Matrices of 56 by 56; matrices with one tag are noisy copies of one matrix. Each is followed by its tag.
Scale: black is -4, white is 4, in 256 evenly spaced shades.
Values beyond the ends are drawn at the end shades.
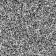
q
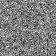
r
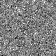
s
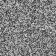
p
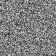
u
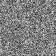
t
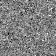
u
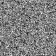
r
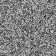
s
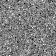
s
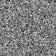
s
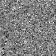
t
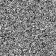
p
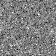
q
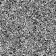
t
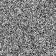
s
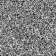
q
